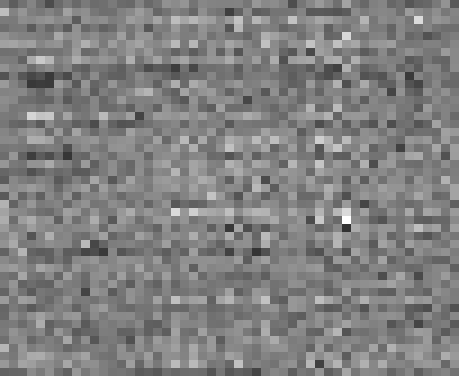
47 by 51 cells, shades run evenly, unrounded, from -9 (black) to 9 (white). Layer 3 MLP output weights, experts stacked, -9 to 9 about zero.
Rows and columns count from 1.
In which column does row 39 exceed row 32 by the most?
12
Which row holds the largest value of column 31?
18
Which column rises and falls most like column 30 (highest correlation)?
26
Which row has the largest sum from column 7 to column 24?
27
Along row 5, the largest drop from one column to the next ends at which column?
40
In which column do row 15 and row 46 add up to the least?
16
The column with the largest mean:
22
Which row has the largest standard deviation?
28
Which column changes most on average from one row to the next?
39
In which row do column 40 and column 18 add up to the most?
8
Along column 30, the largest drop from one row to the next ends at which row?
32
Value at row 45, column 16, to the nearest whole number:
0
